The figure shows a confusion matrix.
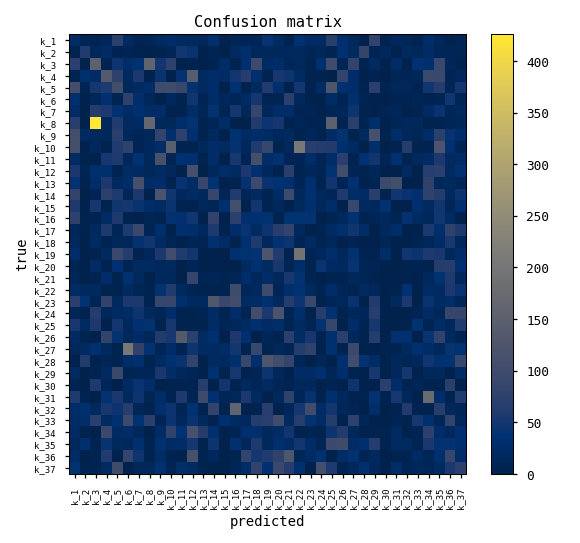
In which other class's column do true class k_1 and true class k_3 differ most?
k_8
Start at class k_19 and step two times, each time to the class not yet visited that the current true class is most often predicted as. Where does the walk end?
k_16
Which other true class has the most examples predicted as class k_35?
k_10
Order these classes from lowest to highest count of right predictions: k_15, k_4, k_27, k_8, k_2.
k_15, k_2, k_27, k_4, k_8
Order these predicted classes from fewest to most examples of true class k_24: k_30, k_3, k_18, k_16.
k_30, k_16, k_3, k_18
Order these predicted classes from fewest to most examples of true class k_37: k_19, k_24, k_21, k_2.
k_2, k_19, k_21, k_24
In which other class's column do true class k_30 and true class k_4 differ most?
k_12
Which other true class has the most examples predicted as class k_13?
k_31
